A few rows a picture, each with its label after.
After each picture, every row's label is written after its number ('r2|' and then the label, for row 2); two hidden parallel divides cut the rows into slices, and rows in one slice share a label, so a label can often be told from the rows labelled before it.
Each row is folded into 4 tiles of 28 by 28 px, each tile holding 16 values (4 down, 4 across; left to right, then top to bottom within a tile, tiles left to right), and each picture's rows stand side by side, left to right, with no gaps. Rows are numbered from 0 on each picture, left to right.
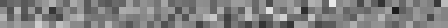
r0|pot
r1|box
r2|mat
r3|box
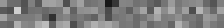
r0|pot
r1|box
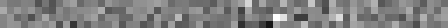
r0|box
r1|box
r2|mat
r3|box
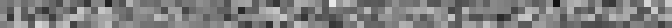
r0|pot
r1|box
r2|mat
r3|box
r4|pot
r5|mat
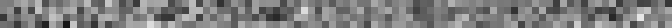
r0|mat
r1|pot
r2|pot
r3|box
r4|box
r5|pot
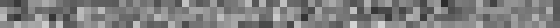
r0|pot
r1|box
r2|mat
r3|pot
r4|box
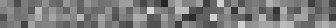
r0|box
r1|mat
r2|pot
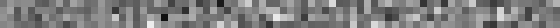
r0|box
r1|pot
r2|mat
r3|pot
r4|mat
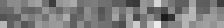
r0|box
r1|pot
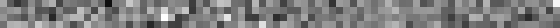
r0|pot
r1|mat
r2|pot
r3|box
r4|mat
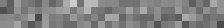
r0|box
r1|box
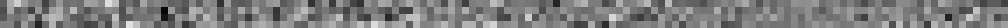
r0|mat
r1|pot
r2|pot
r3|pot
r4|pot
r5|mat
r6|box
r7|box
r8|pot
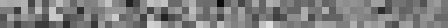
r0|mat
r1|pot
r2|pot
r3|box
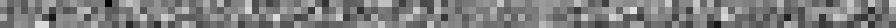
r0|pot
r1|mat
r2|mat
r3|pot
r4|box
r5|mat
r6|mat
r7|mat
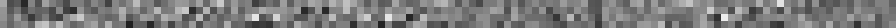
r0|pot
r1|mat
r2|mat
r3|mat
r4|box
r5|box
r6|mat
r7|box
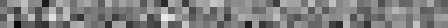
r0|mat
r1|mat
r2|mat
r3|box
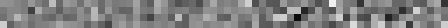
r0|box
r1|box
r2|mat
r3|pot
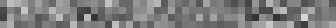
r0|mat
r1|box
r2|pot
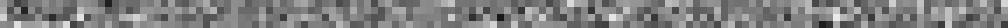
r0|pot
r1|box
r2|box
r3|box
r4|pot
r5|mat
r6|box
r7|mat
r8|mat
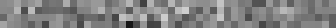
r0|box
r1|mat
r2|box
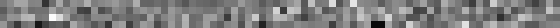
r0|mat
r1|box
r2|mat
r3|mat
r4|pot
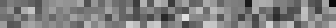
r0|box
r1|pot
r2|pot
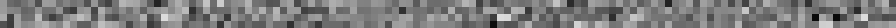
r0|pot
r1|mat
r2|mat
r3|box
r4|mat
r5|pot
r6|box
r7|pot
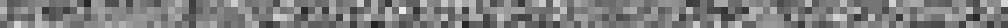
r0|pot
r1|box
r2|mat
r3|mat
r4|mat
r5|box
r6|pot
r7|mat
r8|mat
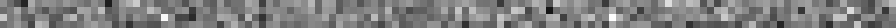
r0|pot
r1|mat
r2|box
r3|box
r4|mat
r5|mat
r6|mat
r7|mat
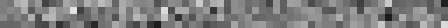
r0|mat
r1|mat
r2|box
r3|pot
